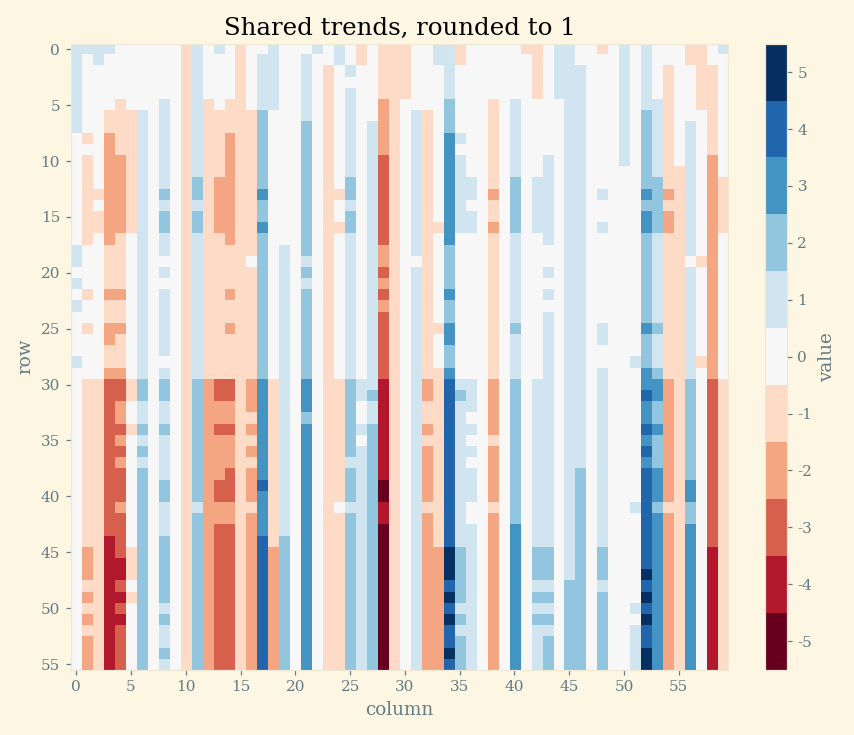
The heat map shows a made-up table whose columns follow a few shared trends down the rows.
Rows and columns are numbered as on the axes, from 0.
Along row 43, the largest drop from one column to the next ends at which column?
28
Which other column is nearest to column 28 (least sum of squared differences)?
58
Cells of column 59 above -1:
25
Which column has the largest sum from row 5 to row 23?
34
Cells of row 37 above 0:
21
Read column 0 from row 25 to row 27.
0 0 0
